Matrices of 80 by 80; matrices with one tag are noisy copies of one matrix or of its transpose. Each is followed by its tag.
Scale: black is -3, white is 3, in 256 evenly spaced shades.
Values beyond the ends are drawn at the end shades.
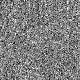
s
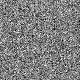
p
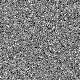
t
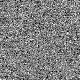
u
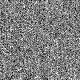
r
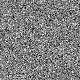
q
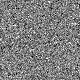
q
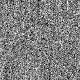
s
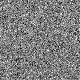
t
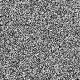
q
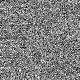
s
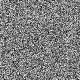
q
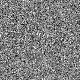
p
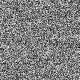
r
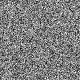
t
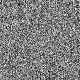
u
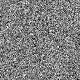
q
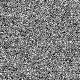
u
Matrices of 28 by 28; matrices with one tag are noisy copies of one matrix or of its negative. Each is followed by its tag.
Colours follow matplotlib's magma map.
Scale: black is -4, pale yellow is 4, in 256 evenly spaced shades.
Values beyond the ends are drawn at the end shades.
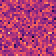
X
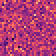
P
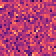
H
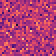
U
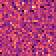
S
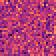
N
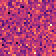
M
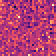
S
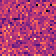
U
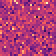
M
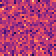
H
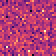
H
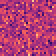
H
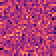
N
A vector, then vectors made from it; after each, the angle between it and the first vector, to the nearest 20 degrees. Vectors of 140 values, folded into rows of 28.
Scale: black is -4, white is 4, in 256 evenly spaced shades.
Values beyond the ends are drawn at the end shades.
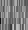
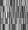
80 degrees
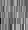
20 degrees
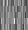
80 degrees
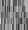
140 degrees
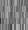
20 degrees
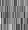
140 degrees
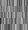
60 degrees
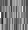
80 degrees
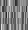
80 degrees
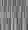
100 degrees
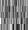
160 degrees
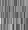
160 degrees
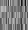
80 degrees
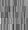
160 degrees
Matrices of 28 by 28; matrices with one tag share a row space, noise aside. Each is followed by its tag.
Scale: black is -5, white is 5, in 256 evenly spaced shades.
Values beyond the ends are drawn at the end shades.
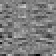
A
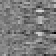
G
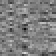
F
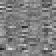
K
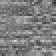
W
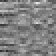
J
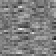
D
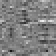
F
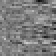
G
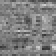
W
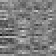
J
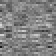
A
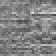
W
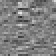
D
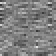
A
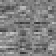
J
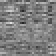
J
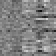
G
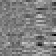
G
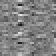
D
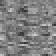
K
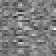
D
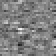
D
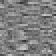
K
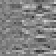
G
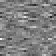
K
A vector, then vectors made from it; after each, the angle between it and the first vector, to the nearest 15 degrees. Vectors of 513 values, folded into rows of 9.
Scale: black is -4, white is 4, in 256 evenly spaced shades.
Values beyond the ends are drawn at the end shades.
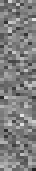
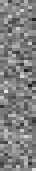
135 degrees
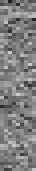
150 degrees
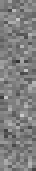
45 degrees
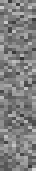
150 degrees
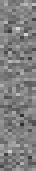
135 degrees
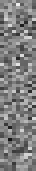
90 degrees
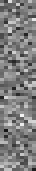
15 degrees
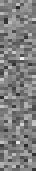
45 degrees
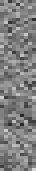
165 degrees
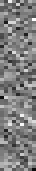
15 degrees
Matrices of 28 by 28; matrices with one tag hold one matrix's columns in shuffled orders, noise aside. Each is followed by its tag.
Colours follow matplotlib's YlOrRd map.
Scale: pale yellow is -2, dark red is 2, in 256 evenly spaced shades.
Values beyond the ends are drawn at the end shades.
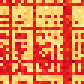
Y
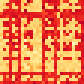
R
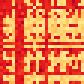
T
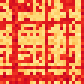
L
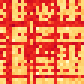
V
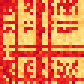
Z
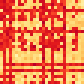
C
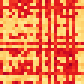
T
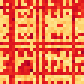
T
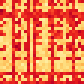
R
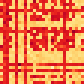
C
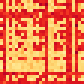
R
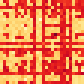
T
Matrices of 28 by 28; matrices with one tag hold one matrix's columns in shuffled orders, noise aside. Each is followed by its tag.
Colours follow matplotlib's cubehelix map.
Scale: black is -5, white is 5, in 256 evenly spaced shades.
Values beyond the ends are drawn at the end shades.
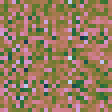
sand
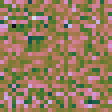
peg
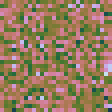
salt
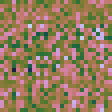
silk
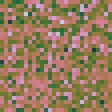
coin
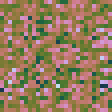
sand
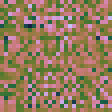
peg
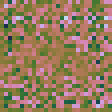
peg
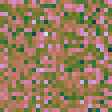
coin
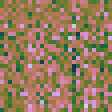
silk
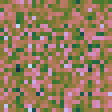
silk
